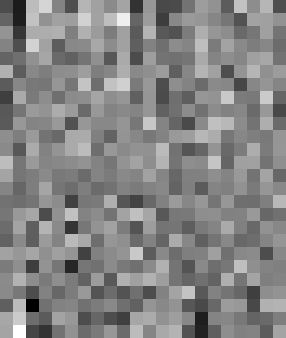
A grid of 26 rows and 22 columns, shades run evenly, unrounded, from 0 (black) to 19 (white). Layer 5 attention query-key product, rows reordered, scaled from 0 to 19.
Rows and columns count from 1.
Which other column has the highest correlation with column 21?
4
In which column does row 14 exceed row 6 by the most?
18
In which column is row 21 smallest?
6
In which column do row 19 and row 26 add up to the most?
2
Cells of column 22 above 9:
17
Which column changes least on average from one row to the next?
8
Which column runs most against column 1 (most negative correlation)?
21
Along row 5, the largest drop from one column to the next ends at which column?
11
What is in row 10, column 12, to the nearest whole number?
15
